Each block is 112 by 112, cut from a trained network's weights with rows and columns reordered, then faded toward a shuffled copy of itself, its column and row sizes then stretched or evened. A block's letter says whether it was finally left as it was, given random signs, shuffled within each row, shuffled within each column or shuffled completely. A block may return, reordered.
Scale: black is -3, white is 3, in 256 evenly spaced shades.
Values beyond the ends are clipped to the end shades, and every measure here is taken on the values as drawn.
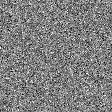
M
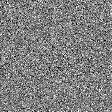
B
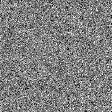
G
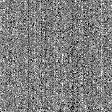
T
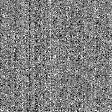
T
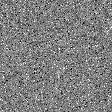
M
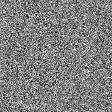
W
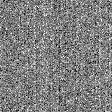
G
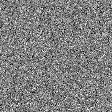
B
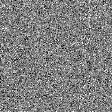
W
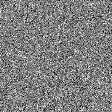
W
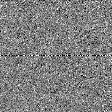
T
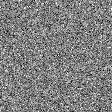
M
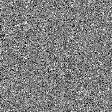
W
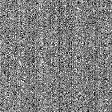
T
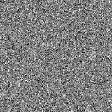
T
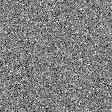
M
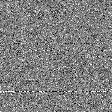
B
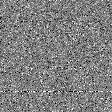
B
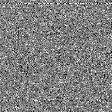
T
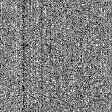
T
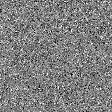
B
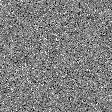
M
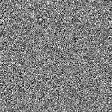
T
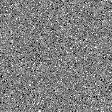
G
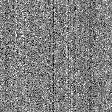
G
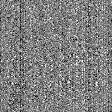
T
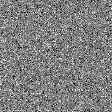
W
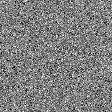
B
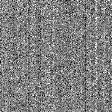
T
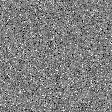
M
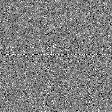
T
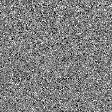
W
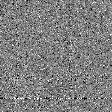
W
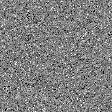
G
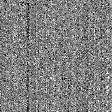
T
